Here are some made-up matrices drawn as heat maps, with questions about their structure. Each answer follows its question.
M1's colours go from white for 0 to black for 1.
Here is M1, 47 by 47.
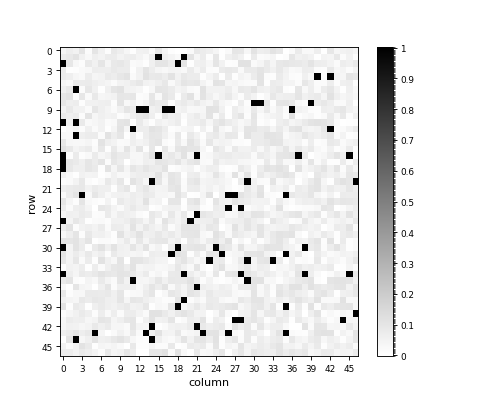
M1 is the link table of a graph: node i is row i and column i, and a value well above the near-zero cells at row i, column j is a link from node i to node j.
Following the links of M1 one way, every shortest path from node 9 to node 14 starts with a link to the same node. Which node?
node 12
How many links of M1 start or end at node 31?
4
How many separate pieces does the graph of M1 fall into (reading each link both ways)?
3
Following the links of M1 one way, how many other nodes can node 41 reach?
7
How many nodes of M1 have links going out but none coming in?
9
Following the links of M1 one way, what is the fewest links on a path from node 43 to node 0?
2
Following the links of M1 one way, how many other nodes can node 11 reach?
3
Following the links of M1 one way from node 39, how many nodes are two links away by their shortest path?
3
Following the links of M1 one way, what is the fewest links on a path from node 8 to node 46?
5
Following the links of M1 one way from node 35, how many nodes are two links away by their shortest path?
2
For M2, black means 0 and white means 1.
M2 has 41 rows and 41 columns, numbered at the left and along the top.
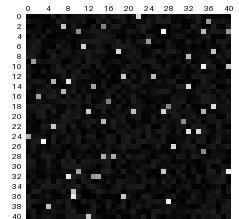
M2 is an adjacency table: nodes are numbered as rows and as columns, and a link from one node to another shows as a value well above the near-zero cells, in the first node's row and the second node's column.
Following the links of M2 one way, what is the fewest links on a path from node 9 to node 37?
7
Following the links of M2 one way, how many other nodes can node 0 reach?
3
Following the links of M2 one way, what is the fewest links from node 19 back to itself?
2
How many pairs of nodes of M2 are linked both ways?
3
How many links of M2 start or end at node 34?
1
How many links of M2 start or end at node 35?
5
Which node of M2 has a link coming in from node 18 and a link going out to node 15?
node 28
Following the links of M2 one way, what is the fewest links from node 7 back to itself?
4
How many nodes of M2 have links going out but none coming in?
4
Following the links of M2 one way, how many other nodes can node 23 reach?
9
